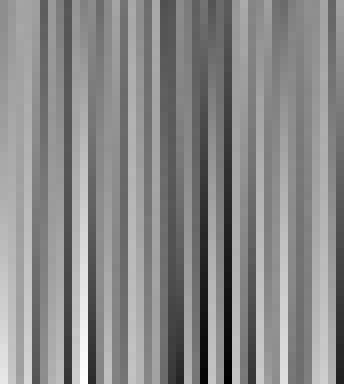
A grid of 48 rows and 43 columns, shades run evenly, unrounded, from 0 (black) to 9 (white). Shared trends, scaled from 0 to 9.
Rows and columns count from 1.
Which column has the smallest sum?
29
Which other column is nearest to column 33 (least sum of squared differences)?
10
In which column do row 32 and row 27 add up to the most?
11
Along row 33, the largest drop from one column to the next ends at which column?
12
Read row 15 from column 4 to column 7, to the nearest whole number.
6 5 4 5
